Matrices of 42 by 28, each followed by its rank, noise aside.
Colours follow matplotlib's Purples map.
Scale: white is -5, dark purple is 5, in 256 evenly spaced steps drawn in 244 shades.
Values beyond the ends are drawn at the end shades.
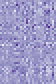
six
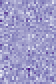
six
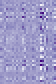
two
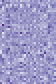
six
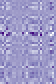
two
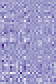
four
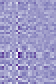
two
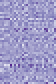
four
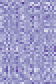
four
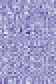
six
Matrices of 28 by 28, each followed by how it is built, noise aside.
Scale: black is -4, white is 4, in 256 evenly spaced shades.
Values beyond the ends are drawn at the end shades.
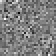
block diagonal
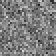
Toeplitz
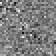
block diagonal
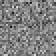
repeating columns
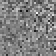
upper triangular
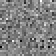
uneven rows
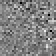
upper triangular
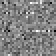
uneven rows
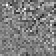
upper triangular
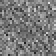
Toeplitz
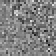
upper triangular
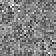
block diagonal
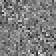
block diagonal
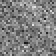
Toeplitz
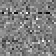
uneven rows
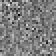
block diagonal
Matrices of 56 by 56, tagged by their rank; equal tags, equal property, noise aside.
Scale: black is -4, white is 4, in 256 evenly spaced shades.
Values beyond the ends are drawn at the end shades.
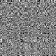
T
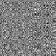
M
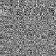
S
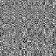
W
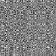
M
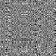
T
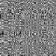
W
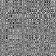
M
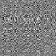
M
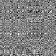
T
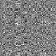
M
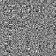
S
